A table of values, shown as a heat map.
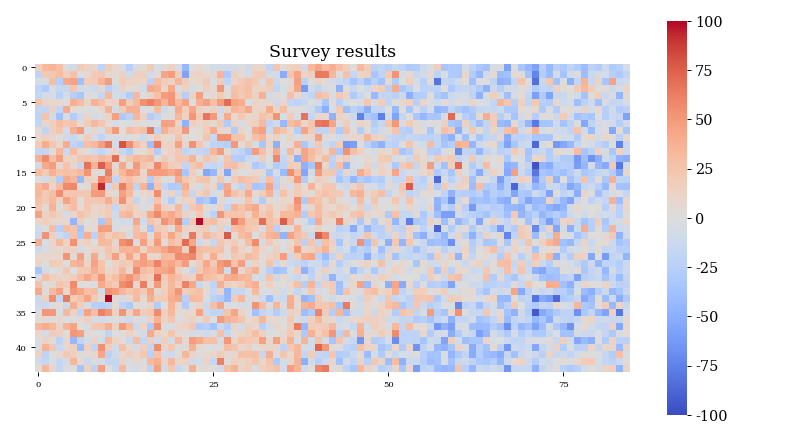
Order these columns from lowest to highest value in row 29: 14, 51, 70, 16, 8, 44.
70, 44, 51, 16, 8, 14
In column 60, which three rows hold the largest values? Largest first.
14, 35, 11
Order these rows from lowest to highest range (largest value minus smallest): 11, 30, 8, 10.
10, 30, 8, 11
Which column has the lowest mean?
71
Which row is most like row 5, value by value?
28
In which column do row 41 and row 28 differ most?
66
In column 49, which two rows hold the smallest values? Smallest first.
7, 11
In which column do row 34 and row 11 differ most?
44
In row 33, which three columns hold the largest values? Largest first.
10, 4, 2
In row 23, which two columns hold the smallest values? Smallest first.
57, 71
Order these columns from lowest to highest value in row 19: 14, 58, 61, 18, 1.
58, 14, 18, 61, 1
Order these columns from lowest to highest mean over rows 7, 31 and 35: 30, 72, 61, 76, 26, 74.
76, 72, 61, 74, 26, 30
